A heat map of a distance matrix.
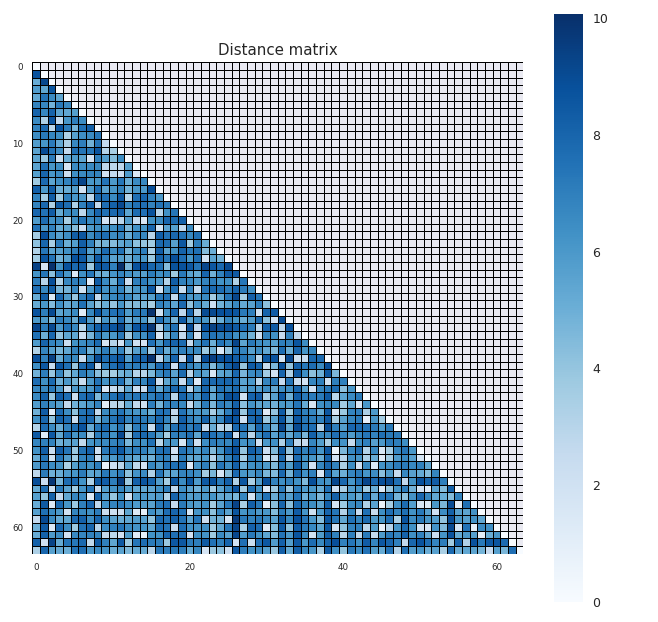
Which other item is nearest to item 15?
47
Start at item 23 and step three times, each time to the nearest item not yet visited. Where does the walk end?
33
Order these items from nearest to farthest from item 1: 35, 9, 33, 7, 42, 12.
7, 12, 35, 33, 42, 9
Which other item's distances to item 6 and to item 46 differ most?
32
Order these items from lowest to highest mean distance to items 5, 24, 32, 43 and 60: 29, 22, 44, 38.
44, 29, 38, 22
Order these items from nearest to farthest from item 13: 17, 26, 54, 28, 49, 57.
57, 49, 28, 17, 54, 26
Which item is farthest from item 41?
15
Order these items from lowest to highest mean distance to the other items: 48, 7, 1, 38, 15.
7, 15, 48, 1, 38
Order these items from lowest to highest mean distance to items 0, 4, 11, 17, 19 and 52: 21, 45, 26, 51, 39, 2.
21, 51, 45, 2, 39, 26
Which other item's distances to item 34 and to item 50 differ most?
39
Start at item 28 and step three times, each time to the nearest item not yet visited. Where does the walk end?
12
